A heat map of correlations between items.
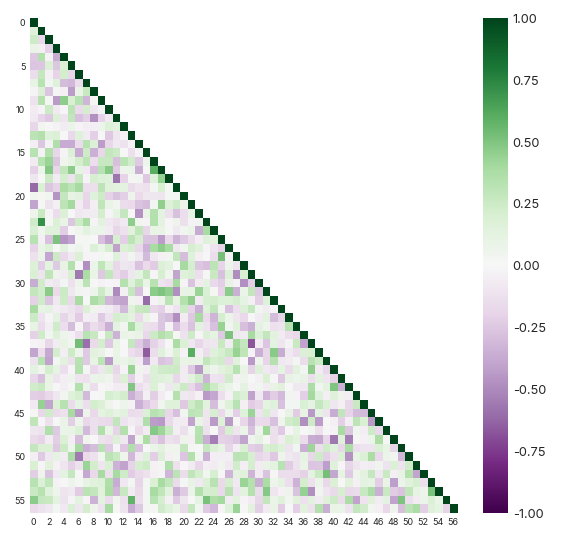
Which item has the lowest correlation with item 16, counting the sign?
46
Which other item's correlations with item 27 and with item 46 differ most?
38
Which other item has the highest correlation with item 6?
37
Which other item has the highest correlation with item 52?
39
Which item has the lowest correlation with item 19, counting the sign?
0
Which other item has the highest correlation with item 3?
25
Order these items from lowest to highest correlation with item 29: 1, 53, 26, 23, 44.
44, 1, 23, 26, 53
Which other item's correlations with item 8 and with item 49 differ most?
55
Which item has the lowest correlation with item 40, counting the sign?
48
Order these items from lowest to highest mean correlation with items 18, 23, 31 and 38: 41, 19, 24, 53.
19, 41, 24, 53
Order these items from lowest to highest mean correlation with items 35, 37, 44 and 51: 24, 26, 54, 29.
29, 24, 54, 26
